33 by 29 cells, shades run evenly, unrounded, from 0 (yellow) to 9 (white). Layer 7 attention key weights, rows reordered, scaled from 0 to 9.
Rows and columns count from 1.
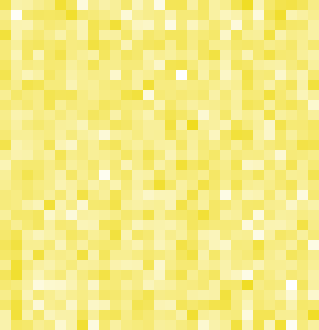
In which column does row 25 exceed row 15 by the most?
29
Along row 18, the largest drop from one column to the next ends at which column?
11
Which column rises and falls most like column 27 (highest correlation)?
6
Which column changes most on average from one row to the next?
23
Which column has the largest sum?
15
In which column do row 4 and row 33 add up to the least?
22
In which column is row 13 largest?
25
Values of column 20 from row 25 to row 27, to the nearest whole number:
6 3 5
